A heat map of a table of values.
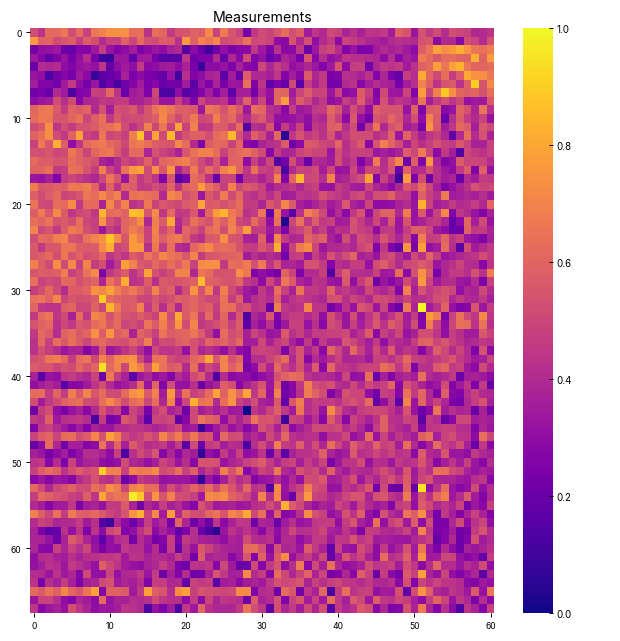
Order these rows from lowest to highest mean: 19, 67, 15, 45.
67, 45, 15, 19
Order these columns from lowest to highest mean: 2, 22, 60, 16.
60, 22, 2, 16
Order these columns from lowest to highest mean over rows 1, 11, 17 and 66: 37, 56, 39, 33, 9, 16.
33, 56, 37, 16, 9, 39
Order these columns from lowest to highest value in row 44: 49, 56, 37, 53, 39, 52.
52, 56, 37, 49, 53, 39
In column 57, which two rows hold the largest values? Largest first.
5, 2
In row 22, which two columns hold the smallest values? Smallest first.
33, 55
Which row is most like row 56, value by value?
42
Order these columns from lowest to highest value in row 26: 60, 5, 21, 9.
60, 5, 9, 21
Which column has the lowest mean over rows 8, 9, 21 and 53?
31
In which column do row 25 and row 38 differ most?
36
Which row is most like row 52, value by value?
49
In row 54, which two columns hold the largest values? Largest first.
13, 14
